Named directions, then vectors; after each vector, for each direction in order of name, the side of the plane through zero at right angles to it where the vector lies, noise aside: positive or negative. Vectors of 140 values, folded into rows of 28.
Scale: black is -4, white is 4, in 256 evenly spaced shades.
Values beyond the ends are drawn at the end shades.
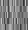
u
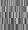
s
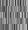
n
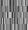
negative, negative, negative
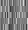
negative, positive, negative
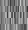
negative, negative, negative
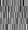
positive, negative, positive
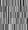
positive, negative, positive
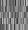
positive, negative, negative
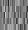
negative, negative, positive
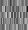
negative, negative, negative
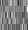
positive, positive, positive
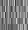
positive, positive, negative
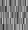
positive, negative, negative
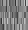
positive, negative, negative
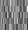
positive, positive, positive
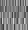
positive, negative, negative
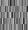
negative, negative, negative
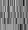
negative, negative, positive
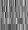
positive, positive, negative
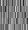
positive, negative, positive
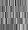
positive, positive, negative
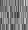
positive, negative, negative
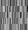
negative, negative, negative
